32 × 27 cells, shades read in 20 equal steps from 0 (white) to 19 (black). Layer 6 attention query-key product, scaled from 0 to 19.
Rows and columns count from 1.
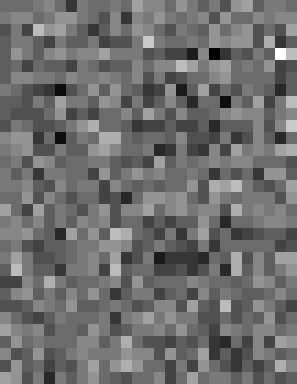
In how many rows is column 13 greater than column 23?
11
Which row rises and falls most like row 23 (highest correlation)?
22
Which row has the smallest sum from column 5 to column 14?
5
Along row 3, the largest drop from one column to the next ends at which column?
4
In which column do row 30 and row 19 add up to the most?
21
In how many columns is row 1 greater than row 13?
13
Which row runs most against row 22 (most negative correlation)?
6
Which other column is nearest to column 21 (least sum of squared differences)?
18
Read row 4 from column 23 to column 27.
8 13 6 15 12
